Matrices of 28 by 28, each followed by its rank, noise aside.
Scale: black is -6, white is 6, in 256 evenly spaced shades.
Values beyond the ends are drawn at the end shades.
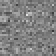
four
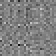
four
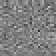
six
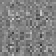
five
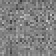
five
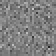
seven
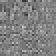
six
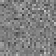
five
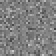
six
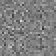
six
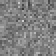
seven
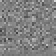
five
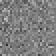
six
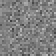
eight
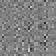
four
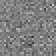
six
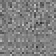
seven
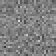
seven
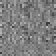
five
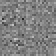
seven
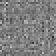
eight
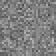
seven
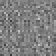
five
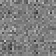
five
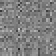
four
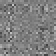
five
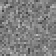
eight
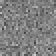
eight
